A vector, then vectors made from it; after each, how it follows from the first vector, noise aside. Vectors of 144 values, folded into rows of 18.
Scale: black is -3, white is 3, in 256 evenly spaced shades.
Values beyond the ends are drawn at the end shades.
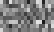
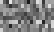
copied.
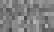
wrapped around, shrunk.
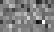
negated, partly zeroed.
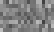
shrunk.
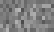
wrapped around, shrunk.
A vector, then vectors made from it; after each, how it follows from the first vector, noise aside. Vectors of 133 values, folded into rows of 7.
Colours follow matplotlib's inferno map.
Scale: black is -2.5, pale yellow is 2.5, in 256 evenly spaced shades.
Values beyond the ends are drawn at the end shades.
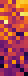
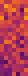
reversed, negated, shrunk.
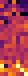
negated, partly zeroed.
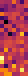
negated, partly zeroed.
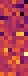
negated, partly zeroed.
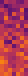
reversed, shrunk.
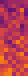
reversed, shrunk.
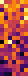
reversed, negated.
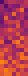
reversed, shrunk.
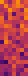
reversed, negated, shrunk.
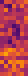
wrapped around, shrunk.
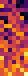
negated.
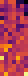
negated, partly zeroed.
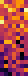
reversed, negated.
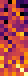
negated.
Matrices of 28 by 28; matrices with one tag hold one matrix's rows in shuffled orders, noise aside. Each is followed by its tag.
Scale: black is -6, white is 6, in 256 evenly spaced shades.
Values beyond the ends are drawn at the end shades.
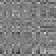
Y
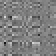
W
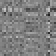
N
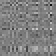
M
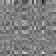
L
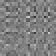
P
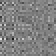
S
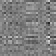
N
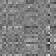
N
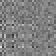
S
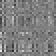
S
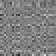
Y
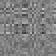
L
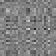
P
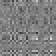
M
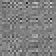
M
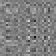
P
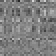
Y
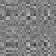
P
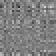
Y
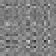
P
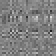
M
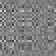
S
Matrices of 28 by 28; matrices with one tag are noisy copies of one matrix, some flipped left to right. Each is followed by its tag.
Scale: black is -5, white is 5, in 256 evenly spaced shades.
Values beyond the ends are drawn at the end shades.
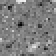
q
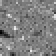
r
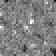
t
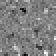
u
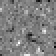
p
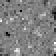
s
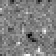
p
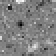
q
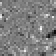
r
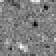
q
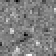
p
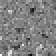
u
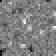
t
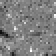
r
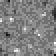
s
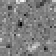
q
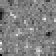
s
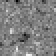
p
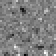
u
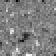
p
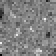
s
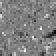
r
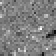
r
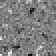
u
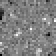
s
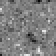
p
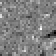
r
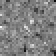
t
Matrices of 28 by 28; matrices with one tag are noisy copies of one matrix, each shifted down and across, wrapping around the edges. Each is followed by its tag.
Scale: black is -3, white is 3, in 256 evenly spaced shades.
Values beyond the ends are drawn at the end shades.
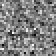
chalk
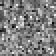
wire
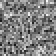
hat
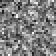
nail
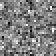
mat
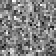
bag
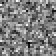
chalk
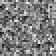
chalk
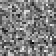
chalk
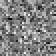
chalk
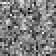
mat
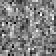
mat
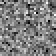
chalk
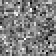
bag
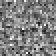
chalk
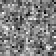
mat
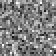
hat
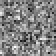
mat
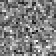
nail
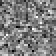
nail
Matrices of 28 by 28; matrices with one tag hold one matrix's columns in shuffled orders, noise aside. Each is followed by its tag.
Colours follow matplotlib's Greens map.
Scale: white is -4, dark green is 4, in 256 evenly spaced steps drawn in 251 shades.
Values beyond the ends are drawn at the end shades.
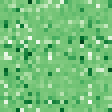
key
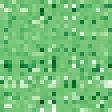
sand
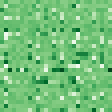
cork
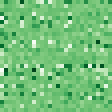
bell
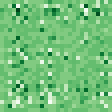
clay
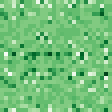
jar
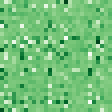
key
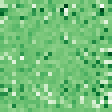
clay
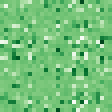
key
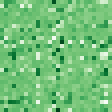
key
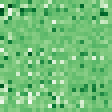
clay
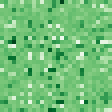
key
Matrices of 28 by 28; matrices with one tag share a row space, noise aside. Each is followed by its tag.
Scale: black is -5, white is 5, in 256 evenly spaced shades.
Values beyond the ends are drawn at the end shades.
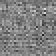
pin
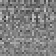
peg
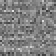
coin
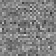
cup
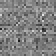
pin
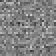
coin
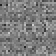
pin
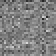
coin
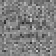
cup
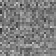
peg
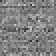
cup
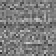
peg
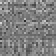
pin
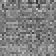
cup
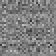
cup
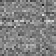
coin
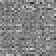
coin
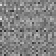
peg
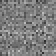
pin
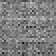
cup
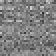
coin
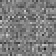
pin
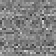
coin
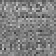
cup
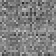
cup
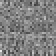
peg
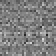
pin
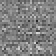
cup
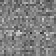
coin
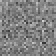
pin
